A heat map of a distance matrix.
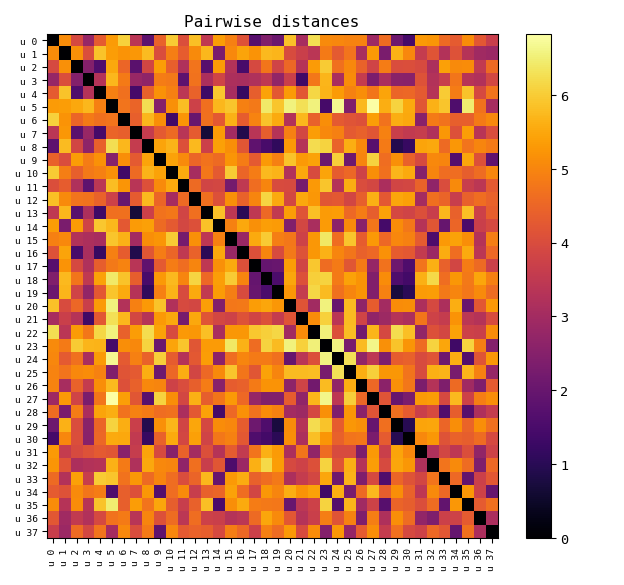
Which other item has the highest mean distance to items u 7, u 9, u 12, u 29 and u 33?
u 22
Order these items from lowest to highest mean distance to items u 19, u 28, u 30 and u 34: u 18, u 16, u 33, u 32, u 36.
u 18, u 33, u 36, u 16, u 32
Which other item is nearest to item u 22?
u 26
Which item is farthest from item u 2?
u 23
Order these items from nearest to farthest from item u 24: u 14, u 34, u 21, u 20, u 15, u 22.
u 20, u 14, u 21, u 22, u 15, u 34
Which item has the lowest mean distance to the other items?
u 3
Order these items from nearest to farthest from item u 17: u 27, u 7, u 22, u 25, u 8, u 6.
u 8, u 27, u 7, u 25, u 6, u 22
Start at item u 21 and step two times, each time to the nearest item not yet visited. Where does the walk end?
u 11
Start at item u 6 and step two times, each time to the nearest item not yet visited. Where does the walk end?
u 31
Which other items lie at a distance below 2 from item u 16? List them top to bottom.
u 2, u 4, u 7, u 13
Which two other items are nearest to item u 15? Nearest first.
u 32, u 11
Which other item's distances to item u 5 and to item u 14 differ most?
u 35
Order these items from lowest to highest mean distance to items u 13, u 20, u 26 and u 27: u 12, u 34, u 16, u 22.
u 16, u 22, u 12, u 34
